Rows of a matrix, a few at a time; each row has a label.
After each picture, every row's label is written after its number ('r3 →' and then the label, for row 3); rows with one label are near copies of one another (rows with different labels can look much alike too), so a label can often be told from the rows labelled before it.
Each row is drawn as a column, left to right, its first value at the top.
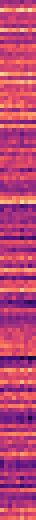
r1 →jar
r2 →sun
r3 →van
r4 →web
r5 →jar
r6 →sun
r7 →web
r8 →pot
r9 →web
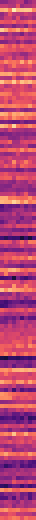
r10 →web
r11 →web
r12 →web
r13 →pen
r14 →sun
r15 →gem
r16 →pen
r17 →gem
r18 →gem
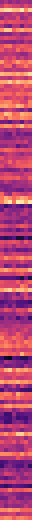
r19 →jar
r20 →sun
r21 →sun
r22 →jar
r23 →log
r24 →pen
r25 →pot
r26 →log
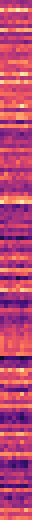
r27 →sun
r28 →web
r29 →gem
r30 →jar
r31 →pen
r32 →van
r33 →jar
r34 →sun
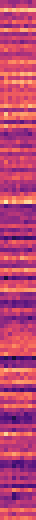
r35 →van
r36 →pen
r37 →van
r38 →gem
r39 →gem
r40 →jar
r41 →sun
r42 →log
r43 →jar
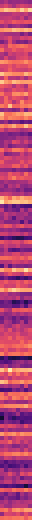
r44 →pot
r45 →jar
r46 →van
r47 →web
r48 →web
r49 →sun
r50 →web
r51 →sun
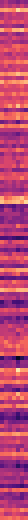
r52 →web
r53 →log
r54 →log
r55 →web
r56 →van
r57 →web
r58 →log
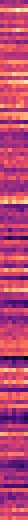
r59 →van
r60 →pot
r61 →gem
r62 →pot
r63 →jar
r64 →jar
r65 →pot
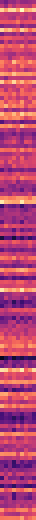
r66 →sun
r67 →van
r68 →sun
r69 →gem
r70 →pot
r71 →sun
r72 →web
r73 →gem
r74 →sun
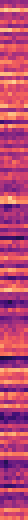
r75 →van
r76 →jar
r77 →web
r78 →pen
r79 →sun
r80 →gem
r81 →van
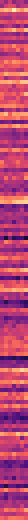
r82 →pen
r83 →gem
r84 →jar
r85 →sun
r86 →pen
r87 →pot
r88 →web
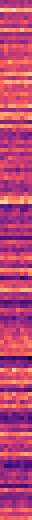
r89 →pen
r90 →web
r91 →jar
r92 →van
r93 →gem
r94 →web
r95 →jar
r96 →van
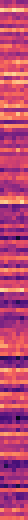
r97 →sun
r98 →van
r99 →van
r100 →jar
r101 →gem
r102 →log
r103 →gem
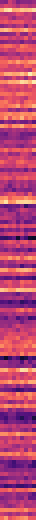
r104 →sun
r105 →sun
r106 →jar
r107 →jar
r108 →log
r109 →pot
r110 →sun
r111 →log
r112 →gem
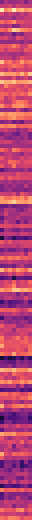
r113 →gem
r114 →pot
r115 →pot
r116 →pen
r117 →sun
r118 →jar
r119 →log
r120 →pot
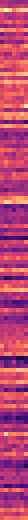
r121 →sun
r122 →pen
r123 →pen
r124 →web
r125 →pot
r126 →pot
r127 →van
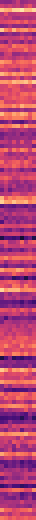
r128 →sun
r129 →gem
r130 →log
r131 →pen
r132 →pen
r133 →gem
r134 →pen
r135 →jar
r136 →gem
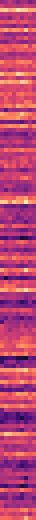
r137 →pot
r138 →pen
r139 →pen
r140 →pen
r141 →van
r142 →gem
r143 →sun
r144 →log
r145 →van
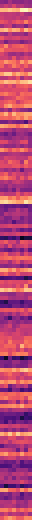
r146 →web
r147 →web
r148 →log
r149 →sun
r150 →pen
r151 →gem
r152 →pen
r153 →log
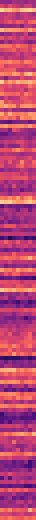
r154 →sun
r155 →van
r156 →sun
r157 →van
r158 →web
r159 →pen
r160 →log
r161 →jar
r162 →pen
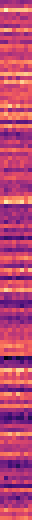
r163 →van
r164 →sun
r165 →van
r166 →gem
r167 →van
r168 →pot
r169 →jar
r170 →pot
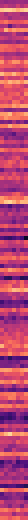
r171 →gem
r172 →pen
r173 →pen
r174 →log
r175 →jar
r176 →pen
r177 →gem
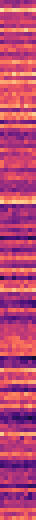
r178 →pen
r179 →jar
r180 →log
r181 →log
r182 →log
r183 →pot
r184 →van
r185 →gem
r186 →pot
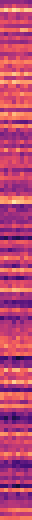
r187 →log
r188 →gem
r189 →log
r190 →pot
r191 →gem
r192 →web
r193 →jar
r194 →gem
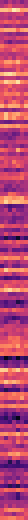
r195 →van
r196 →pot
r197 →jar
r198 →log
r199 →gem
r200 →web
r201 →van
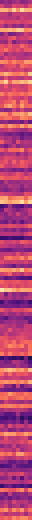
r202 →web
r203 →log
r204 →van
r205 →sun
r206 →web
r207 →sun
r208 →log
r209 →pot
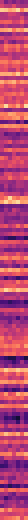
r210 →jar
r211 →van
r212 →web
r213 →pot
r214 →van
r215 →web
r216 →van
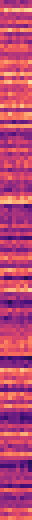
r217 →van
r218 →log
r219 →web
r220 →van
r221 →pen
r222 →van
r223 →pen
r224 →jar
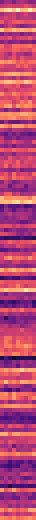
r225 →web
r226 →log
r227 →jar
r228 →web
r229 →pen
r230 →sun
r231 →sun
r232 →sun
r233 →web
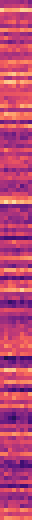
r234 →pen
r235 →sun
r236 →pot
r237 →pot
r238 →log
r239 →jar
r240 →jar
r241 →van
